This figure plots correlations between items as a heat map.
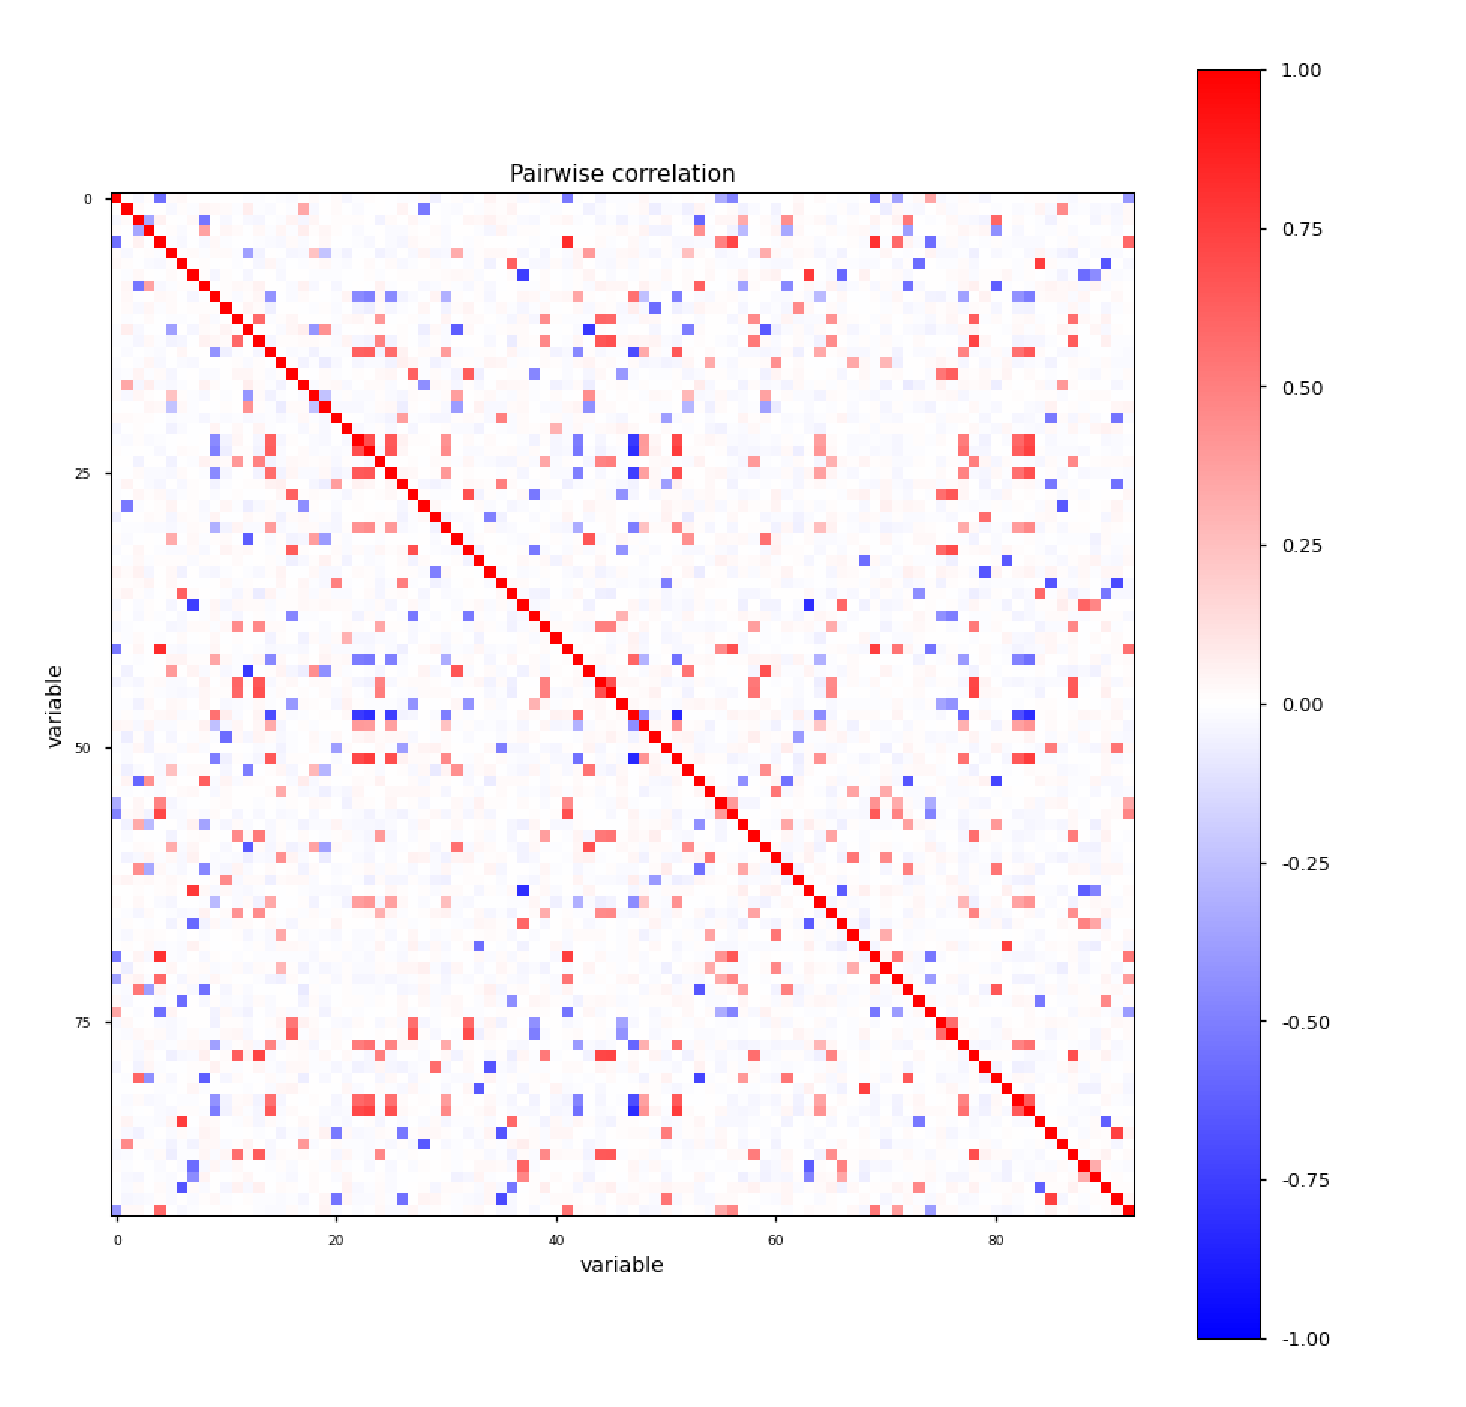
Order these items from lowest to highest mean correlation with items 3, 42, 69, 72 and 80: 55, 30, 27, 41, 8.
8, 30, 27, 55, 41
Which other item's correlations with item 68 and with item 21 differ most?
81
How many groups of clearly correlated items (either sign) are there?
15
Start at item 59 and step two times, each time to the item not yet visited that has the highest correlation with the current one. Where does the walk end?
31
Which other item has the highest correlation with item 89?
37
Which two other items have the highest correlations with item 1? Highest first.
86, 17
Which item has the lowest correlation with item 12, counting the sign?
43
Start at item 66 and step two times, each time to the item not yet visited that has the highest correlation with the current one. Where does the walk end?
88
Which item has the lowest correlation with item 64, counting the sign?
47
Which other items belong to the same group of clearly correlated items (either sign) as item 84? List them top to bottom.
6, 36, 73, 90
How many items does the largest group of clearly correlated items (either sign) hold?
14
